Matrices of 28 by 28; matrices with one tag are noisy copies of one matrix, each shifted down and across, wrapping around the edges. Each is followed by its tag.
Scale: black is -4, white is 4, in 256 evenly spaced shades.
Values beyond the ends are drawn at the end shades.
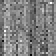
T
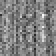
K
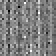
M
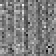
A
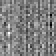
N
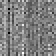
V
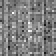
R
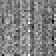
A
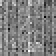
R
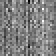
N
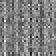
M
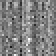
K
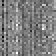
V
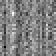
K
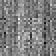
T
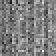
A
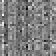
A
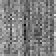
T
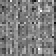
R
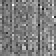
V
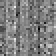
A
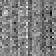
A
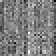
T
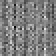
M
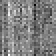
T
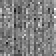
R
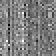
V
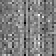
V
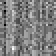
K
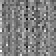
M
